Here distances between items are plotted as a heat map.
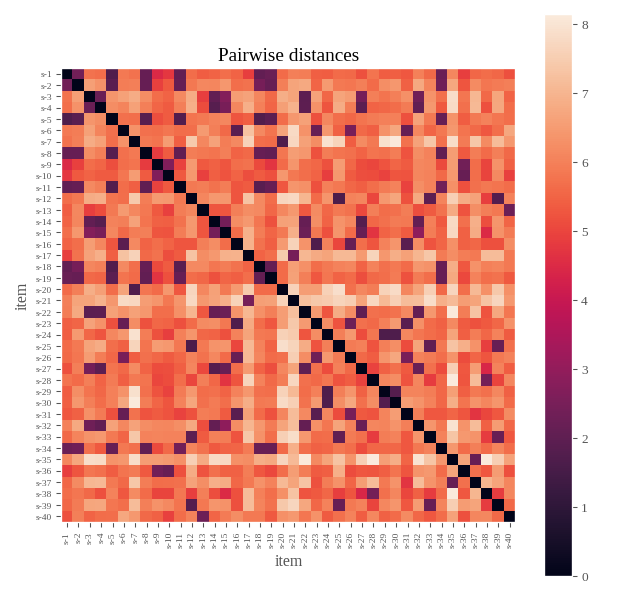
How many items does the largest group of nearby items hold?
8
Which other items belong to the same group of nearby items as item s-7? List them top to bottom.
s-20
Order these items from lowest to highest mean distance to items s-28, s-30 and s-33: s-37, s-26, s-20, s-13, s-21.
s-13, s-26, s-37, s-20, s-21
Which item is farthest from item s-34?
s-21
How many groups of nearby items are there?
11
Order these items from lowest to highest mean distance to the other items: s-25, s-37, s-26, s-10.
s-10, s-26, s-25, s-37
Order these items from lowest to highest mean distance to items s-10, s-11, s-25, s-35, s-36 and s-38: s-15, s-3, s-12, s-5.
s-5, s-12, s-15, s-3
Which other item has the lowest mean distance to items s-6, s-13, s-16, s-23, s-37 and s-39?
s-31
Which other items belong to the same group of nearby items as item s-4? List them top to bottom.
s-3, s-14, s-15, s-22, s-27, s-32
